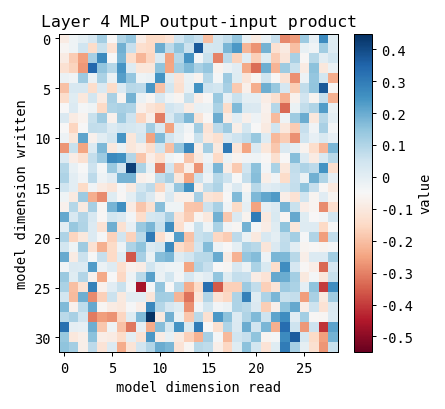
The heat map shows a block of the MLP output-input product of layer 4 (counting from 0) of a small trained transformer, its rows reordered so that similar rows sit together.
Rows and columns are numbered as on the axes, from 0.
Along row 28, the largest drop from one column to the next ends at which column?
10
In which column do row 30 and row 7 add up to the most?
24
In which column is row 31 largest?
23
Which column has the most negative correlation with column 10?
25
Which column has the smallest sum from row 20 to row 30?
27
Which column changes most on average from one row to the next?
3
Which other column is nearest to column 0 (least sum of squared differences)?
19
